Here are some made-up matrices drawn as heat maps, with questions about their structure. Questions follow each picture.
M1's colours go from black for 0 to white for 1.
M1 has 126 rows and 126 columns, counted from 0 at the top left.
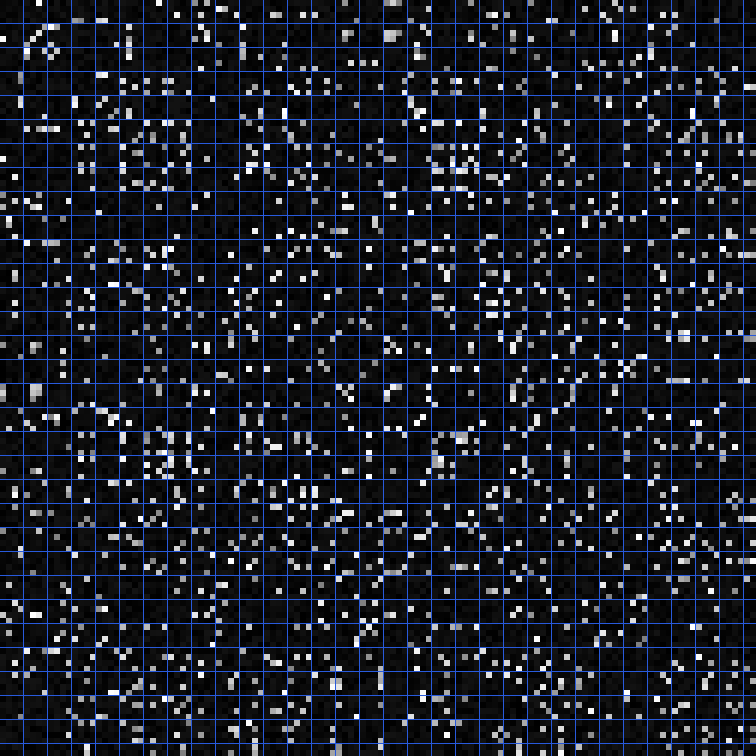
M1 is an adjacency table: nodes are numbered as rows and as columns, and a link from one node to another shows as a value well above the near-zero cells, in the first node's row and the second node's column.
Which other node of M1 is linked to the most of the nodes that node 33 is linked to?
node 112
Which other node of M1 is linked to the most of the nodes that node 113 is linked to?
node 90
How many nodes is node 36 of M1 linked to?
8
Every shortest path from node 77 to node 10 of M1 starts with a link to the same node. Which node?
node 75
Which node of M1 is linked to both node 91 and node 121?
node 39
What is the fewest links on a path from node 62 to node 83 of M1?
5
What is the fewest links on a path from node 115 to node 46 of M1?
2
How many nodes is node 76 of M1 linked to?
12
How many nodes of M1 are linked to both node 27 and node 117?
2
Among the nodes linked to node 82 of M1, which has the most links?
node 84
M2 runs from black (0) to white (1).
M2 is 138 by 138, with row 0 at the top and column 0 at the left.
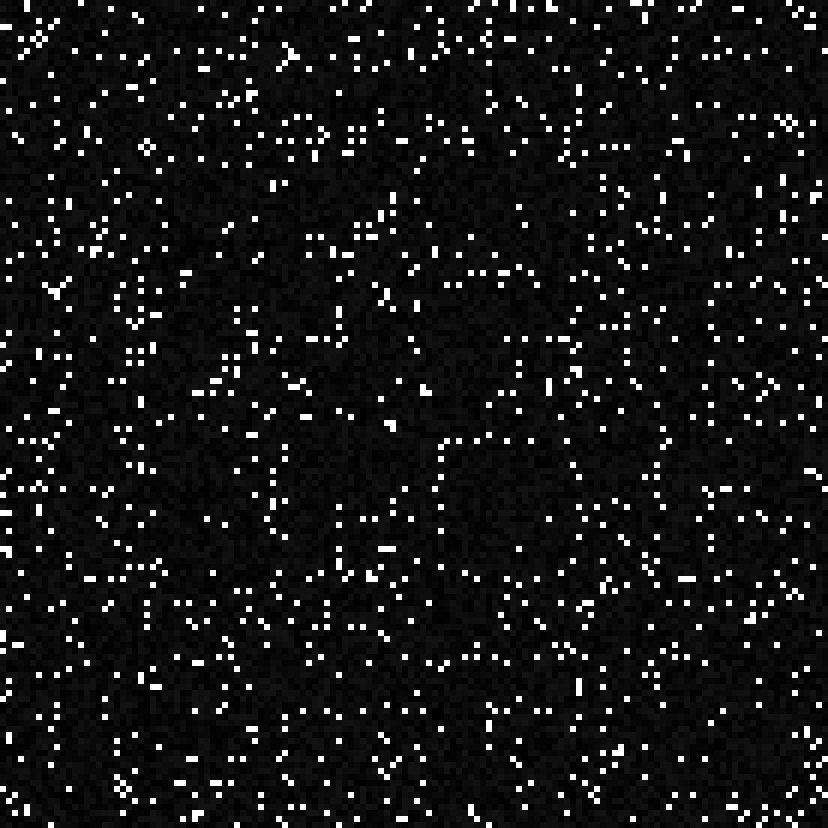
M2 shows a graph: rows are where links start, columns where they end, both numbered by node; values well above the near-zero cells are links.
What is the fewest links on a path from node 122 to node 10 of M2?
4
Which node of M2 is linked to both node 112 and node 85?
node 6
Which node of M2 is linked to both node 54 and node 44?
node 104
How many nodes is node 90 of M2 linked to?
2
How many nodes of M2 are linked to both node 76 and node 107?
0
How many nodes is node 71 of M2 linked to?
8
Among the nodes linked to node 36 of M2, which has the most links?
node 42
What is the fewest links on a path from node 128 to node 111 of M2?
2
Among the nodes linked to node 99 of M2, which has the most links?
node 84
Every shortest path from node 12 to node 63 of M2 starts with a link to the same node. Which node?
node 8
